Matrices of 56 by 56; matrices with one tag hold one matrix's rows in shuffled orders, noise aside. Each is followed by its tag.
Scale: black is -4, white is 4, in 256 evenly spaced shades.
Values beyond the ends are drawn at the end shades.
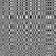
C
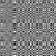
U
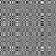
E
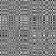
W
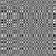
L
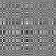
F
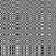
E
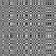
C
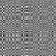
F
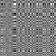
U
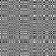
W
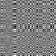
U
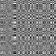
U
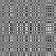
C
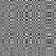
C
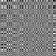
L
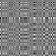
W
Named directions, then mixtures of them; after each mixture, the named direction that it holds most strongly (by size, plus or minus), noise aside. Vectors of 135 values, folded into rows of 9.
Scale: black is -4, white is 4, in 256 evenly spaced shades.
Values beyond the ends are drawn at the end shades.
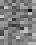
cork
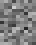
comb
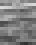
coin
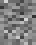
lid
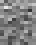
cork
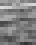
coin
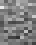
lid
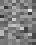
cork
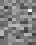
cork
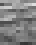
coin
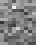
comb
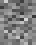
lid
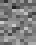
comb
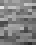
coin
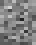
comb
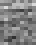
coin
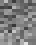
comb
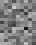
comb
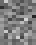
lid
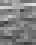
coin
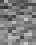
lid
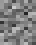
comb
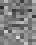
lid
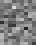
comb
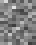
comb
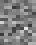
comb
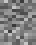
lid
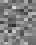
comb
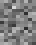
comb
